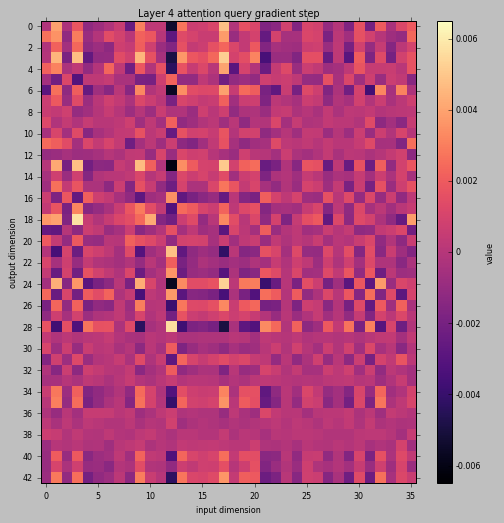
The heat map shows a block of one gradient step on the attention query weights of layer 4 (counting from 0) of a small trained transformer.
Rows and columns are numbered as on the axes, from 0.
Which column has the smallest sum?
12
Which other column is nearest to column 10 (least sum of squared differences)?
26
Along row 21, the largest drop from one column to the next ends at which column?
13
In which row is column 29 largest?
28
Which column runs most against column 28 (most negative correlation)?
23
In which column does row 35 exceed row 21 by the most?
17
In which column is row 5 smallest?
3
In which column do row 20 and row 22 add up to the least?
34
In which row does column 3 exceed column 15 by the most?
18
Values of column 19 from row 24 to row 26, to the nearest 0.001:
0.003 -0.002 0.002
